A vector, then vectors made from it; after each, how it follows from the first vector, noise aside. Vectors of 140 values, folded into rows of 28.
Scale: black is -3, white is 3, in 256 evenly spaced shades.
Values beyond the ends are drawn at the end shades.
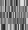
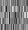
wrapped around, partly zeroed.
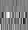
wrapped around, partly zeroed.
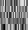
copied.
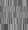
reversed, negated, shrunk.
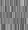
shrunk.
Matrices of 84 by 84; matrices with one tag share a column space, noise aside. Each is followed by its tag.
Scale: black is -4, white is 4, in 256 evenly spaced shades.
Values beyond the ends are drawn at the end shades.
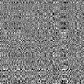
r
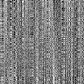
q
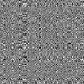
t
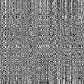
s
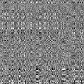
r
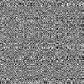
t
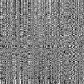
s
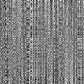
q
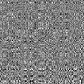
r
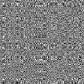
t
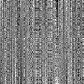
q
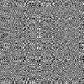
t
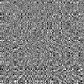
r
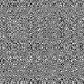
t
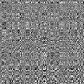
r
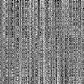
q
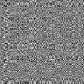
t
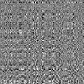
r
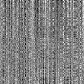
q
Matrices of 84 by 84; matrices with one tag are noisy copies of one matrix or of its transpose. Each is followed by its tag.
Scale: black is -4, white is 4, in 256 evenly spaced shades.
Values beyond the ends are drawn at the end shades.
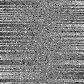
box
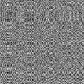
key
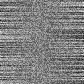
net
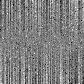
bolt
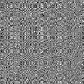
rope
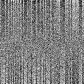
box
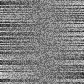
box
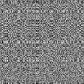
rope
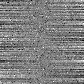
bolt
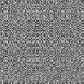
rope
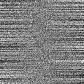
bolt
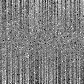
net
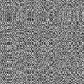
key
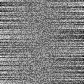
net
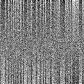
box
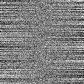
bolt
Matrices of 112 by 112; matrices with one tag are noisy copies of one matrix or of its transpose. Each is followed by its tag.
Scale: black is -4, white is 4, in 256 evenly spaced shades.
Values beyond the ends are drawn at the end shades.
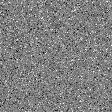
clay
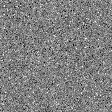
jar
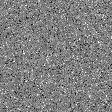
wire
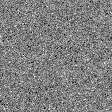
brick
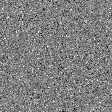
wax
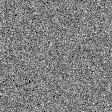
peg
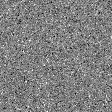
wire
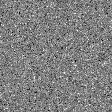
brick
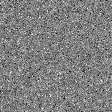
clay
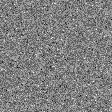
jar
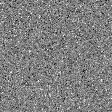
clay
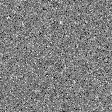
wax
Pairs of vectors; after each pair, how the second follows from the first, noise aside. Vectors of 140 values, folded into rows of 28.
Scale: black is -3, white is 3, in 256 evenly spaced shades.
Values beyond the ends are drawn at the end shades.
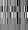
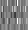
negated, partly zeroed.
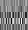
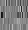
reversed, partly zeroed.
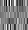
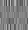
shrunk.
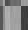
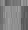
shrunk.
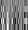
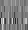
partly zeroed.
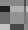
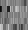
partly zeroed.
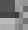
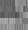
shrunk.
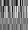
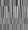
shrunk.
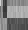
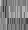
partly zeroed.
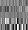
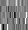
wrapped around, negated, partly zeroed.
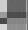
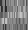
negated, partly zeroed.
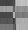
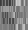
partly zeroed.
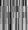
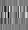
wrapped around, negated, partly zeroed.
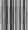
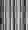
wrapped around.
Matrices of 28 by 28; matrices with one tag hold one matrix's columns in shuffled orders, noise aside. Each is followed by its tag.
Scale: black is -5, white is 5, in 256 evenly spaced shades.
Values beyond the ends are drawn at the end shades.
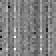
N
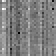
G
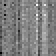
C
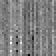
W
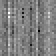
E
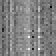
N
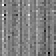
C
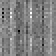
E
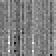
W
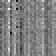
G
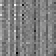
C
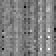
N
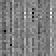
E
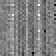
C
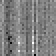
W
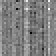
G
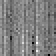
W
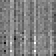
W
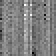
C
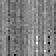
W
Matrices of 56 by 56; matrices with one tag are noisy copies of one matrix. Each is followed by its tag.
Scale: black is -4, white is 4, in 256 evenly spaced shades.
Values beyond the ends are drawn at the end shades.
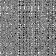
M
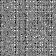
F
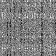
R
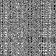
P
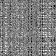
P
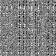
M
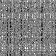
R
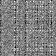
F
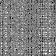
P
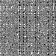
M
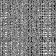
P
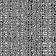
P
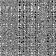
M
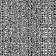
P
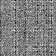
F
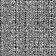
F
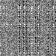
M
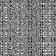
P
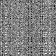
P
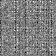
F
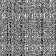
R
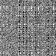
M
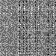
M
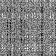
R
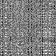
P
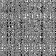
R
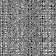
P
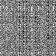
M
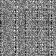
F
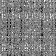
R
